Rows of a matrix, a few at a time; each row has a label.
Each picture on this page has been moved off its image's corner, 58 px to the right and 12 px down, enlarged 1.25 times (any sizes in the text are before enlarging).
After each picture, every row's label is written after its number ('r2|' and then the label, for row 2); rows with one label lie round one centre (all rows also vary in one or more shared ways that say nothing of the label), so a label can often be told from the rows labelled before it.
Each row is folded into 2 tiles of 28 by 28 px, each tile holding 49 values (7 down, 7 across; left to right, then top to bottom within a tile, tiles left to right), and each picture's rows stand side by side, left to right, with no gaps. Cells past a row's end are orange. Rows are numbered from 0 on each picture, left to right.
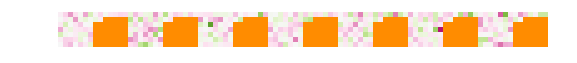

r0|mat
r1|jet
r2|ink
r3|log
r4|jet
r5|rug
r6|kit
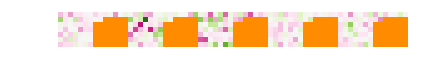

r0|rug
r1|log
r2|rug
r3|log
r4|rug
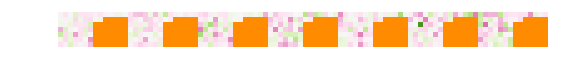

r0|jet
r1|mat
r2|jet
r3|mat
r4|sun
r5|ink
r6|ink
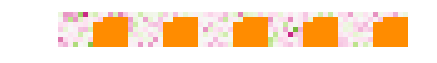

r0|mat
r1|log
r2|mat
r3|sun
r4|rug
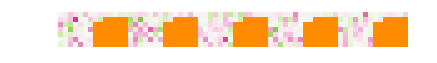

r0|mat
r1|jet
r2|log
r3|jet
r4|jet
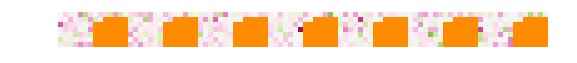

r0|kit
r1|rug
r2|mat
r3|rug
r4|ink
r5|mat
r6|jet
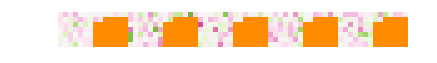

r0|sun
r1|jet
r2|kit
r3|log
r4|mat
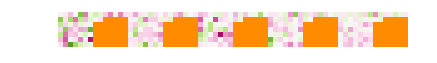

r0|jet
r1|sun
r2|sun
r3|kit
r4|log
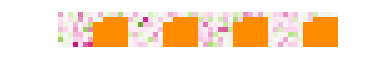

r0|jet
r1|ink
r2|kit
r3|mat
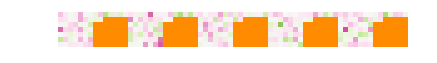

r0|jet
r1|jet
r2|kit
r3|ink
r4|mat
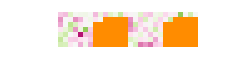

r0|sun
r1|log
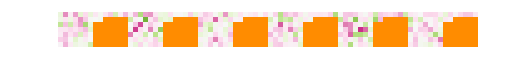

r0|ink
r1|log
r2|mat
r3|log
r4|kit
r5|jet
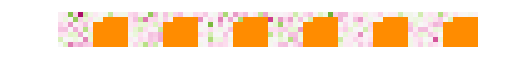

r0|log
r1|sun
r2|ink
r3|ink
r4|sun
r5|log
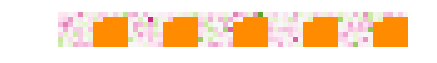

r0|kit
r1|sun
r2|rug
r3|log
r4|log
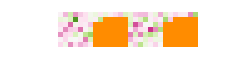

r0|log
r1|kit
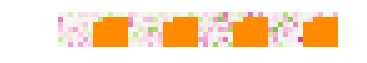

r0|log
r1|sun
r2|log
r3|jet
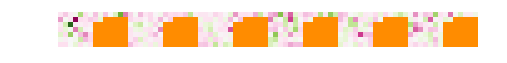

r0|ink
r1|rug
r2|rug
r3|sun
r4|sun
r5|ink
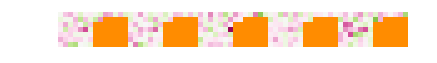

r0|kit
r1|kit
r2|rug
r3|log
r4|kit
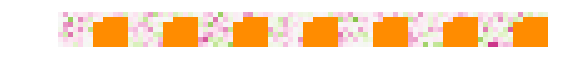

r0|sun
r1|jet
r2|ink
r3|jet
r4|rug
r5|rug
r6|mat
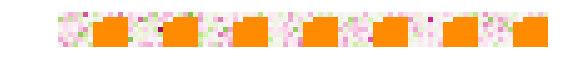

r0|mat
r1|rug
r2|sun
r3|jet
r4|jet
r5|sun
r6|sun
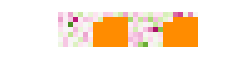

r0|ink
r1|kit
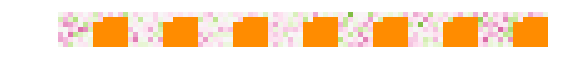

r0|kit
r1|jet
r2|rug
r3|kit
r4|log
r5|ink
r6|jet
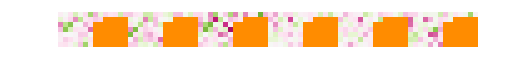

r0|rug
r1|jet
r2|rug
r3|sun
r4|ink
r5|sun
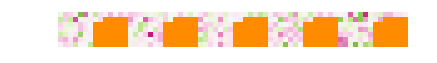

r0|mat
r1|sun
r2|sun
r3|sun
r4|rug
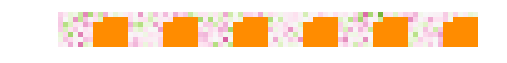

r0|log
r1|rug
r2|log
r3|jet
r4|log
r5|sun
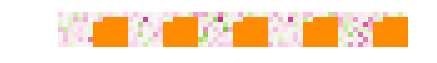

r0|jet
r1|ink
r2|sun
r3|ink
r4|log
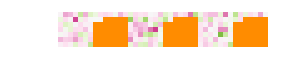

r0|mat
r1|kit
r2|mat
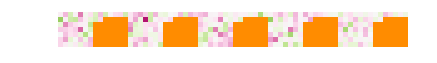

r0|jet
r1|mat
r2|sun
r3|rug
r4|kit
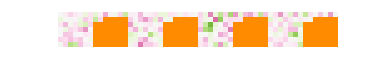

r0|kit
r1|mat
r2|rug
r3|mat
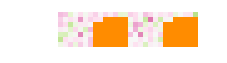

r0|sun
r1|sun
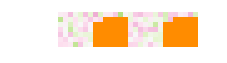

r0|rug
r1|kit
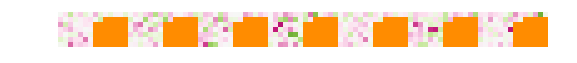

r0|log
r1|kit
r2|kit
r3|mat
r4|log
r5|kit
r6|rug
